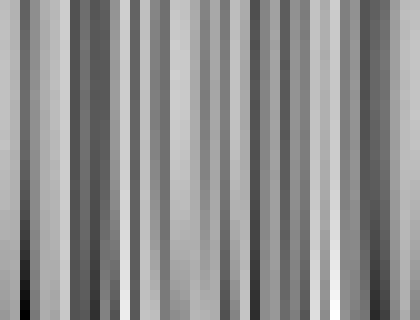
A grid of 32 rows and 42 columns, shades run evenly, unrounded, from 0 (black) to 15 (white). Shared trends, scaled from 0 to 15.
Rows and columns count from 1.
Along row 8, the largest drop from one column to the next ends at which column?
8
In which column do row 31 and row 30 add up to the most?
34
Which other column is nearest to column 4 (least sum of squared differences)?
30
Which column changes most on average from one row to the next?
3
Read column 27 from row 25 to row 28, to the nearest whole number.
8 8 8 8
